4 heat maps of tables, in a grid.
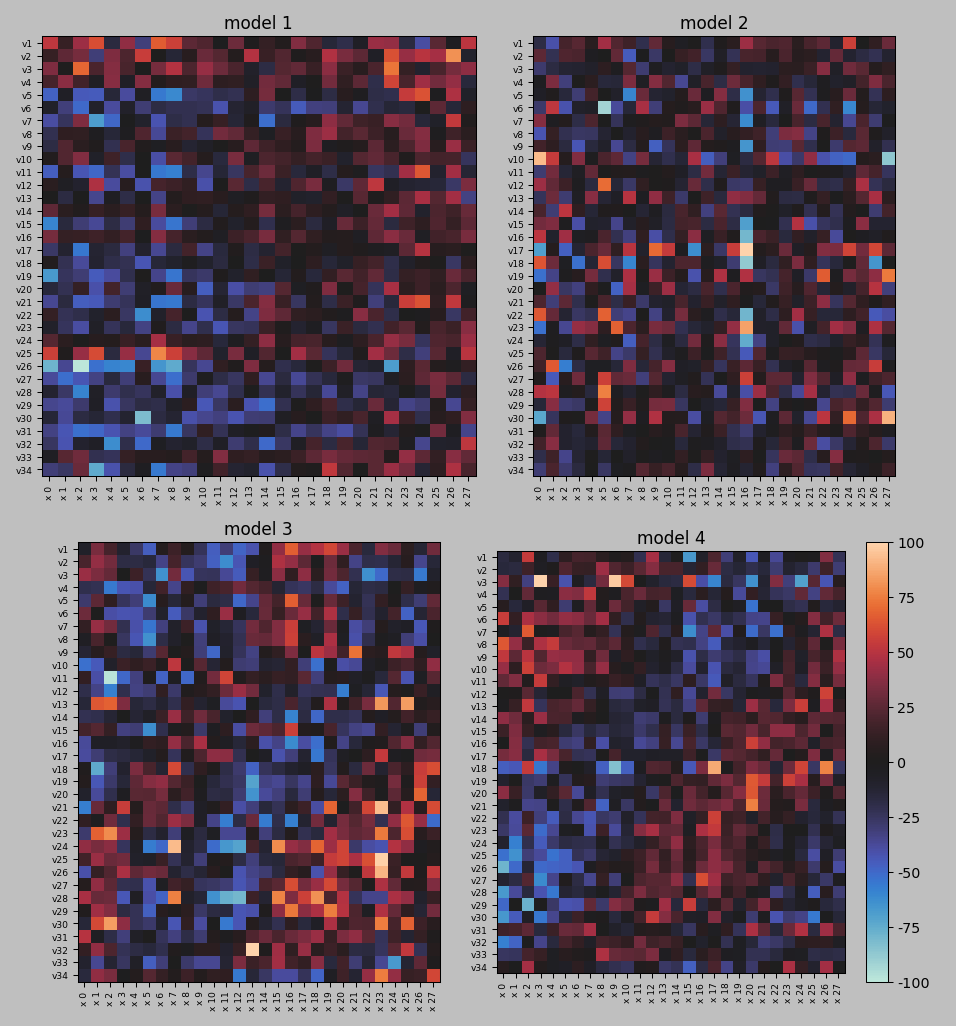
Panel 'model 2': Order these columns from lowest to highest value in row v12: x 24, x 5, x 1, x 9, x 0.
x 9, x 24, x 1, x 0, x 5
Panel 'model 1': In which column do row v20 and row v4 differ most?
x 10
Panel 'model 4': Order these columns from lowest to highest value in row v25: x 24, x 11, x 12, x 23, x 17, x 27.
x 27, x 24, x 23, x 11, x 12, x 17
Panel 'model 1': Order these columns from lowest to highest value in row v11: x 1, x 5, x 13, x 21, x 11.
x 5, x 21, x 11, x 1, x 13
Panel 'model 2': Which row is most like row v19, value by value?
v30
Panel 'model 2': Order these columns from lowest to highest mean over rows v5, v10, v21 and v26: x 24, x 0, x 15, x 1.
x 15, x 24, x 1, x 0
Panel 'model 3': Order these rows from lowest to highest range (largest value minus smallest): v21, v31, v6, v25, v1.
v31, v6, v1, v25, v21
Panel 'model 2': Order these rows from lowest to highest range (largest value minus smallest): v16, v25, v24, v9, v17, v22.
v25, v9, v24, v16, v22, v17
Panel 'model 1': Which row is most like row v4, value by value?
v2
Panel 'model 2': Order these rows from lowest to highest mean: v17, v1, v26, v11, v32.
v32, v11, v26, v1, v17
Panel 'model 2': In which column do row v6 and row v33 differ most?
x 5
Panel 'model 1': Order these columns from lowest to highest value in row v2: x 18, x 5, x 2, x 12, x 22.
x 12, x 5, x 2, x 18, x 22
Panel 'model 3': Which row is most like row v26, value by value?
v21
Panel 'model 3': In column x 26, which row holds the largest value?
v20
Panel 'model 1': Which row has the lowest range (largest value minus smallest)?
v16
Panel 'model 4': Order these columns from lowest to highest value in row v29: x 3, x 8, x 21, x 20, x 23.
x 8, x 23, x 3, x 20, x 21
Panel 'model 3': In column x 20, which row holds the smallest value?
v12
